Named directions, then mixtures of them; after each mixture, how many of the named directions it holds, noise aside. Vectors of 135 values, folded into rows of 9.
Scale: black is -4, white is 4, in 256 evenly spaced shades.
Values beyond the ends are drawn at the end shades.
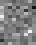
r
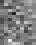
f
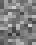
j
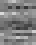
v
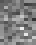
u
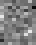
one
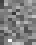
two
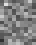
three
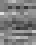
one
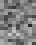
one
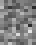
two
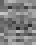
two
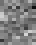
four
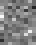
one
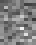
one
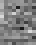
four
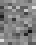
one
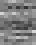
one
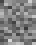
four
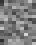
four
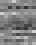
one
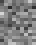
four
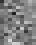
one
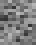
four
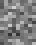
one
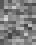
two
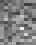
one
